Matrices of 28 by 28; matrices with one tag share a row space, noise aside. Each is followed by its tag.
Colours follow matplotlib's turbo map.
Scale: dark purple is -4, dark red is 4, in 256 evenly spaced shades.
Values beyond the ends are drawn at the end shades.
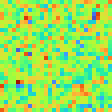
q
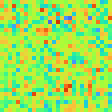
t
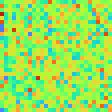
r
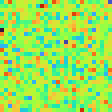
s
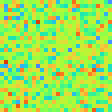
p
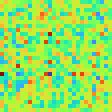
q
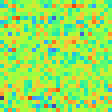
s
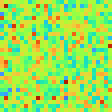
s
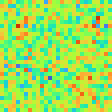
q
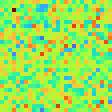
t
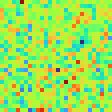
q
